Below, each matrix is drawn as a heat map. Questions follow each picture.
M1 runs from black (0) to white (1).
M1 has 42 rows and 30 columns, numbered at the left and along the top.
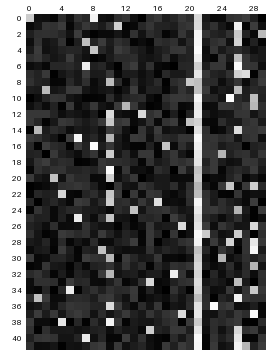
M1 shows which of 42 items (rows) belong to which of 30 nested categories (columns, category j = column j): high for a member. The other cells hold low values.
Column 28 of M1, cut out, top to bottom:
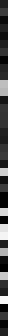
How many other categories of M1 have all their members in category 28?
5
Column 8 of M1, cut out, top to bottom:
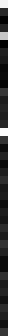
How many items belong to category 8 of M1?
3
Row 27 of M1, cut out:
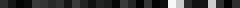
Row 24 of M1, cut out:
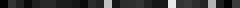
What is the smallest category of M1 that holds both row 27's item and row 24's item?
26
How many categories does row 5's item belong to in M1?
2
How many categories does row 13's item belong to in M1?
3
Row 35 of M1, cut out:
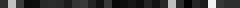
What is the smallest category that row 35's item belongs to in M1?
1
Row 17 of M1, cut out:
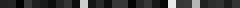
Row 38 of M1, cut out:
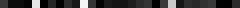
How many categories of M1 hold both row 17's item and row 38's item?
2
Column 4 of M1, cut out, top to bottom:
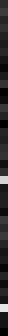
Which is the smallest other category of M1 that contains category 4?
10
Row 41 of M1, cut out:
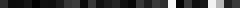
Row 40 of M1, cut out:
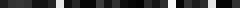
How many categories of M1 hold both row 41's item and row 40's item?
2
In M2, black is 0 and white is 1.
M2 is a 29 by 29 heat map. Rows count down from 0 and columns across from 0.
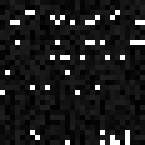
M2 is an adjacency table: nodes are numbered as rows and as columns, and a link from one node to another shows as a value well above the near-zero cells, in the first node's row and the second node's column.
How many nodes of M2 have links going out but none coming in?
2
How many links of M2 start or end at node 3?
6
